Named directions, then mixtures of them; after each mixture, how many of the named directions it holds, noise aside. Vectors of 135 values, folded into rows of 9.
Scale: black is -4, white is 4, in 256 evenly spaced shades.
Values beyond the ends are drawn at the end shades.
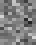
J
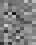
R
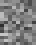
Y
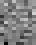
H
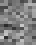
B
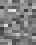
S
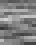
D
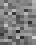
four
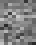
two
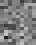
one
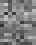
four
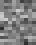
three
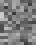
two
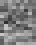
three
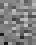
two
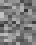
one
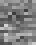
three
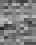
three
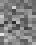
three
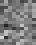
one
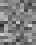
one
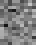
two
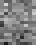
four
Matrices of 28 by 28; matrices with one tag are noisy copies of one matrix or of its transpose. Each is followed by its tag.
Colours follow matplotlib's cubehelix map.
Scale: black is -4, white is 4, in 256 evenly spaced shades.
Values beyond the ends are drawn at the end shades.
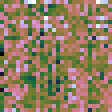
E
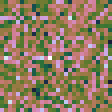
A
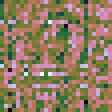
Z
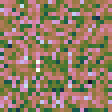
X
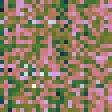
Z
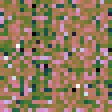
A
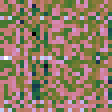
A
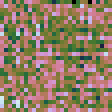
E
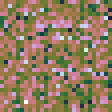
X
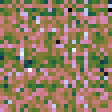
Z
